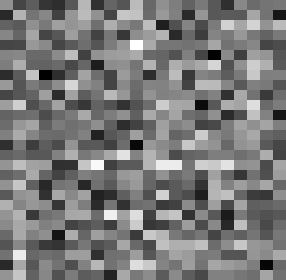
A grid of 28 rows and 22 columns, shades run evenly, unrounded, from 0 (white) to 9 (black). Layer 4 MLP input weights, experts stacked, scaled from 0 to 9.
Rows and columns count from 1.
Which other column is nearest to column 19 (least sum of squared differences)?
15
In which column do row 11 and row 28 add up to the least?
2
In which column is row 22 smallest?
9
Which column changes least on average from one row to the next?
20
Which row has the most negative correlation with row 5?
13
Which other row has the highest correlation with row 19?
28
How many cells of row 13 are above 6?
4
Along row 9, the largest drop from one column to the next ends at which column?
16
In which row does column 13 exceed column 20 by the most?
3
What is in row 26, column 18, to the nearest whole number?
6
